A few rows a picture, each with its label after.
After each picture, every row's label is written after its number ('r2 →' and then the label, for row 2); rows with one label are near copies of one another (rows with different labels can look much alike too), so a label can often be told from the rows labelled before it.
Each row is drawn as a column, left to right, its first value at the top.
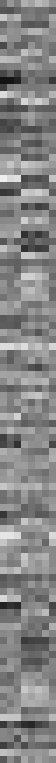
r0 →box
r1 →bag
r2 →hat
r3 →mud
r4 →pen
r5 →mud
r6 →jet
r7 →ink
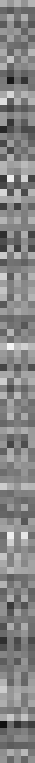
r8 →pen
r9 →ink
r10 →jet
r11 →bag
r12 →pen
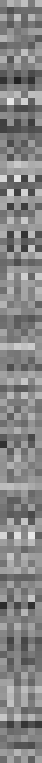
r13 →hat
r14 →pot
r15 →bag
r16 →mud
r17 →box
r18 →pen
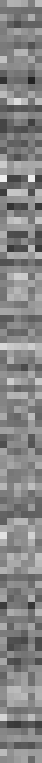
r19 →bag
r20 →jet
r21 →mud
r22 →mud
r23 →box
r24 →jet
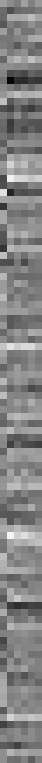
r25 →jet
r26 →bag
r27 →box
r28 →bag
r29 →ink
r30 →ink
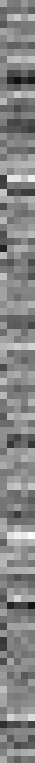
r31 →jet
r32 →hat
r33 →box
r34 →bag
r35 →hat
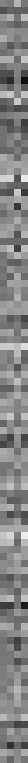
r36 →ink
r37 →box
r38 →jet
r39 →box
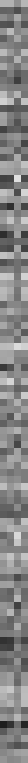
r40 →pen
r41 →jet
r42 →ink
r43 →mud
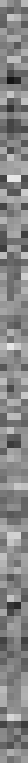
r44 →jet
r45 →ink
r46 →hat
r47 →pen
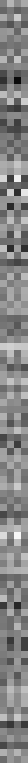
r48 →box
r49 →jet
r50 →bag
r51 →jet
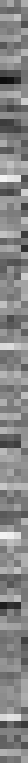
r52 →hat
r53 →bag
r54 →hat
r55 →mud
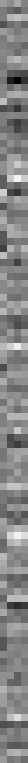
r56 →jet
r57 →box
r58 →bag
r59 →box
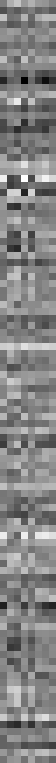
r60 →hat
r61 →jet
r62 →pot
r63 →bag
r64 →mud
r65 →bag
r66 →bag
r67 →box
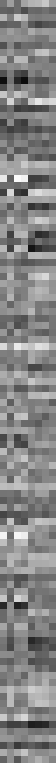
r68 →box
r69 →pot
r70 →box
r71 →bag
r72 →jet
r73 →mud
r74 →mud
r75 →pot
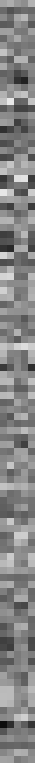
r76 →pen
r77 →pot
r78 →ink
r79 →bag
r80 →jet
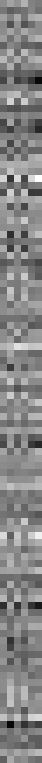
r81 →hat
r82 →pen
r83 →ink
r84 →mud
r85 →hat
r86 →hat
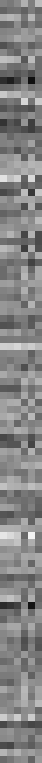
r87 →box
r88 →box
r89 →ink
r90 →pot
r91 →hat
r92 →pot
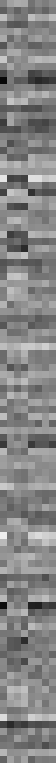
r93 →hat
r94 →pen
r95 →mud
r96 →jet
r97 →hat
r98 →hat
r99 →box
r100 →hat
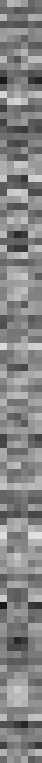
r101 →box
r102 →pot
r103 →pot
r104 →pen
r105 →box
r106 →box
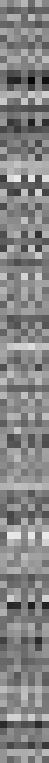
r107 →pen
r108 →box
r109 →bag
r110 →mud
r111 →box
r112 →pen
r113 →box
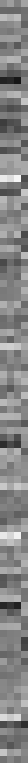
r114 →hat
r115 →ink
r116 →hat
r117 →pen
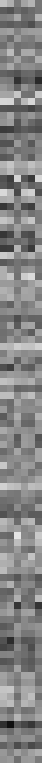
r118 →pot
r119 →pen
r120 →box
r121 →mud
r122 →mud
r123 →box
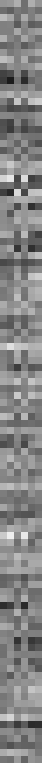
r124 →hat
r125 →bag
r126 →jet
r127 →hat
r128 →jet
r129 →pen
